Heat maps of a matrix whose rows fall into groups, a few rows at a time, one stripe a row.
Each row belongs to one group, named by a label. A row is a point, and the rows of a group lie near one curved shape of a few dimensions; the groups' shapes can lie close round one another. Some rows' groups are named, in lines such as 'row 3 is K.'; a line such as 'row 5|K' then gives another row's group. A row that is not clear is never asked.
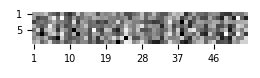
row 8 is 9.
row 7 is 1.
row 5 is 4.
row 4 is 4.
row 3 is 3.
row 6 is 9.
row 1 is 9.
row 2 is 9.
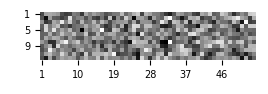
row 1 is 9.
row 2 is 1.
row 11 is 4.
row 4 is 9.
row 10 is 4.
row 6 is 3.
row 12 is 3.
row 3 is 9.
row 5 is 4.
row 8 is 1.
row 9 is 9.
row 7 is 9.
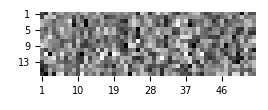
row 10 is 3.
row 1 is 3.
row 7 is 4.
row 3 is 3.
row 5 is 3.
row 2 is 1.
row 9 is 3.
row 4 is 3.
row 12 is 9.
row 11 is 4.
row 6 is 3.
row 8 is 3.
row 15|3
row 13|9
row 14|3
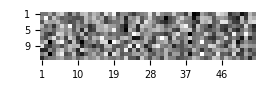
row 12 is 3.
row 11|4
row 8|4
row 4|3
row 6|9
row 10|3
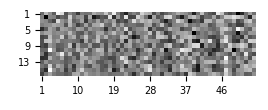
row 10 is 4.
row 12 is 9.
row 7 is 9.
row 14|4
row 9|1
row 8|9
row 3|9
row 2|1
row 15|4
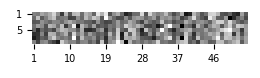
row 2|4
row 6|3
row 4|3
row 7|3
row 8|1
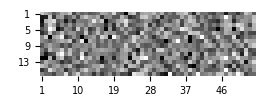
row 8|3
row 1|3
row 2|9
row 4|1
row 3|1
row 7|4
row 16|1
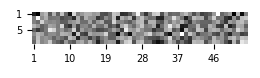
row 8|9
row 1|9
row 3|4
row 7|3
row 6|3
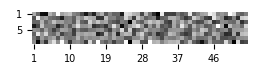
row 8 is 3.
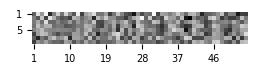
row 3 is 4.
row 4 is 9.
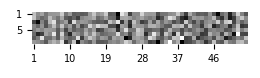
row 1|3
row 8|3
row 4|3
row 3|3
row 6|9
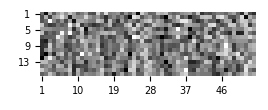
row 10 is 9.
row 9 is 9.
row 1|3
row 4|1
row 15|3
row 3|4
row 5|3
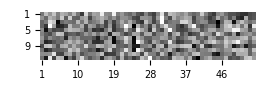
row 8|1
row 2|9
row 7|1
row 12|4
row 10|1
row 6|4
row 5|1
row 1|4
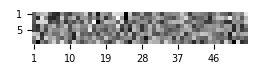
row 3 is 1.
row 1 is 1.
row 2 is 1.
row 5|3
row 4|3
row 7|4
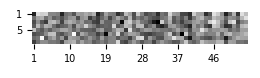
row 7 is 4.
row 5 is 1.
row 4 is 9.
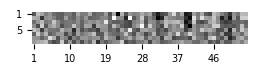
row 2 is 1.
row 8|1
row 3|4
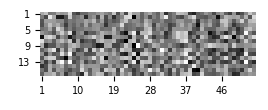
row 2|1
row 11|3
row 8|3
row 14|3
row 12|1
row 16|9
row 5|4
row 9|1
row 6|3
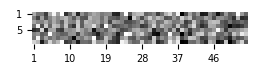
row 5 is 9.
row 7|4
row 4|4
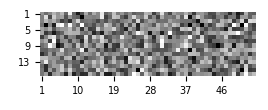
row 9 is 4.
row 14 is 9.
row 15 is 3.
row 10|3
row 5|3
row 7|9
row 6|1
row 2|4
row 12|3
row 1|9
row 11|3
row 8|4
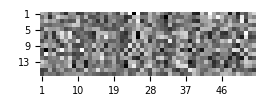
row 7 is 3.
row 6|3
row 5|9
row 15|3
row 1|1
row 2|1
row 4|1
